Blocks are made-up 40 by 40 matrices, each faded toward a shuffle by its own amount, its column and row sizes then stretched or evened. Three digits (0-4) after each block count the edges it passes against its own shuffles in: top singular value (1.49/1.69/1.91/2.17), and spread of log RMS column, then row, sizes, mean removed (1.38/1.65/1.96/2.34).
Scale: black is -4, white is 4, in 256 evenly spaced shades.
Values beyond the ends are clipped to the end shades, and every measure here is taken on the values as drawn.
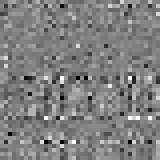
3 2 4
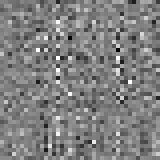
3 3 1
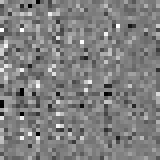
0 4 1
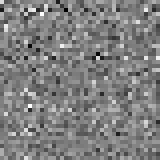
1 0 2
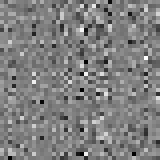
3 4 1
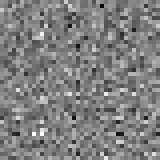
2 2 1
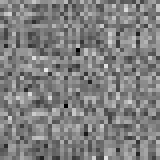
4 0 0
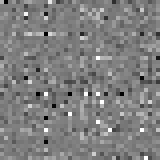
0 2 2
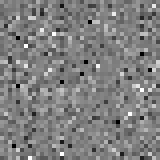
1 0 0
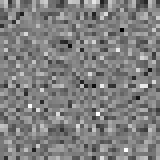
4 0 3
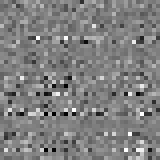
2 1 4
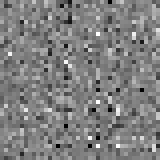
1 4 1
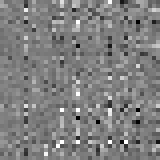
3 4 2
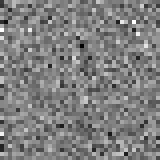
1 0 1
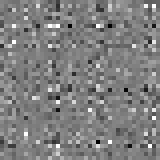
3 4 3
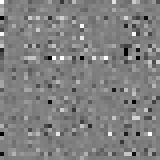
1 3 3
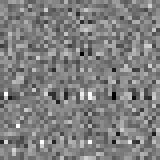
3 0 2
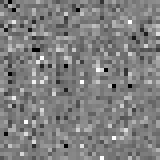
1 1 0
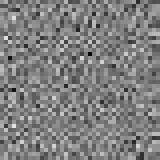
4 0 0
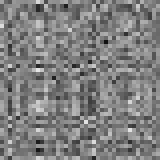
4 4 0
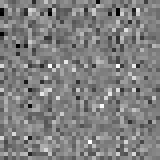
3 2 2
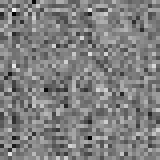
3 2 1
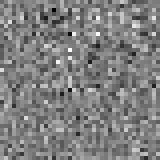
2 2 2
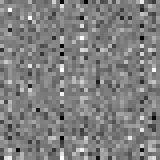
3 4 1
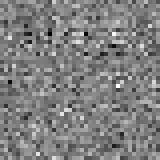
2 0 2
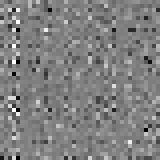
3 4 2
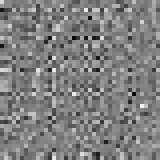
4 2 3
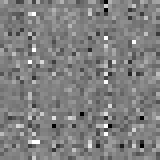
1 3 2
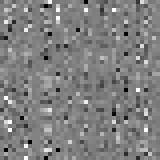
0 4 0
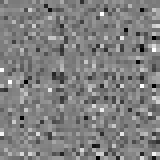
3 2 1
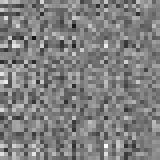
4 4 2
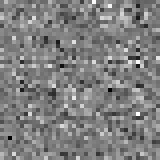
2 1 3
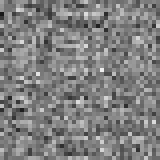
2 1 1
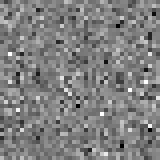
0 3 0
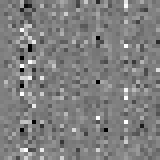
0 4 0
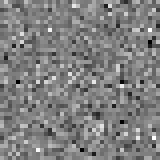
0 0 0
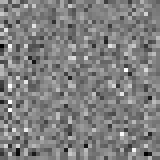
2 3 0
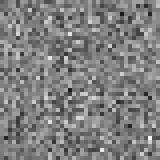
0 1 1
